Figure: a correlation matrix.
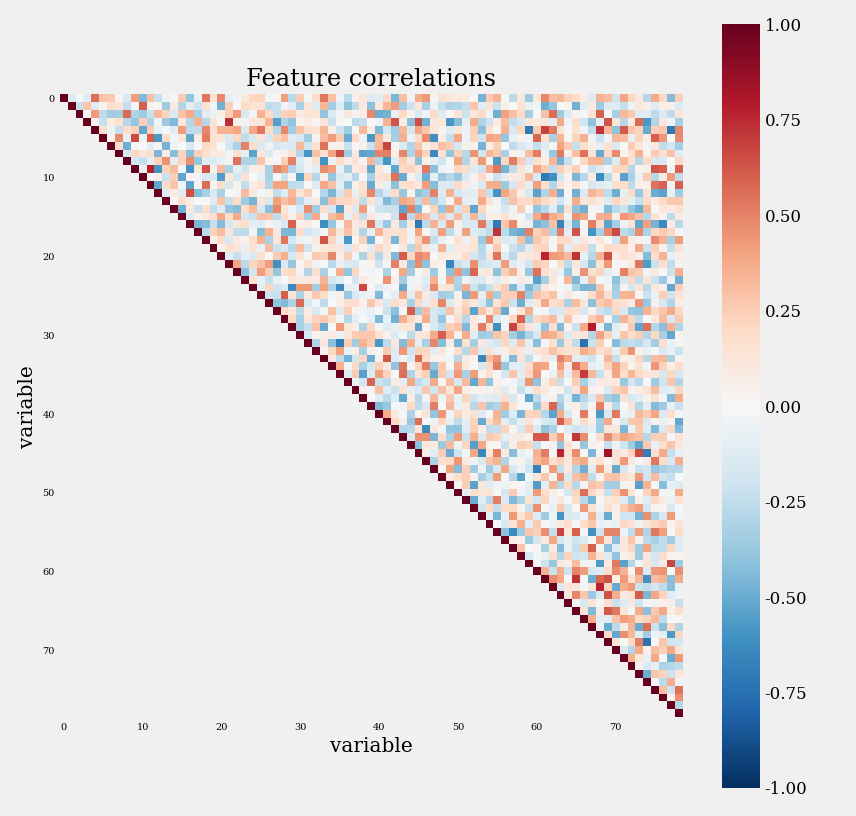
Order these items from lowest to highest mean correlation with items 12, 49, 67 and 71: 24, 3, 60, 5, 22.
3, 60, 5, 24, 22
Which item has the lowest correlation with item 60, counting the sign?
47
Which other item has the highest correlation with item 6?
41
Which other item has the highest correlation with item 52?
22
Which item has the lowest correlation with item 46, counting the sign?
42
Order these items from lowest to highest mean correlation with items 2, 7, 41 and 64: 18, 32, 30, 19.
30, 19, 18, 32
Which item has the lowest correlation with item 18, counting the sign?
36
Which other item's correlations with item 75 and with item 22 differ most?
55
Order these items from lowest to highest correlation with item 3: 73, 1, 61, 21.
61, 1, 73, 21
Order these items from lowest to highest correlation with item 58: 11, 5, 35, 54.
35, 5, 11, 54
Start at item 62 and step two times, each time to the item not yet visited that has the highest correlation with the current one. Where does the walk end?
4
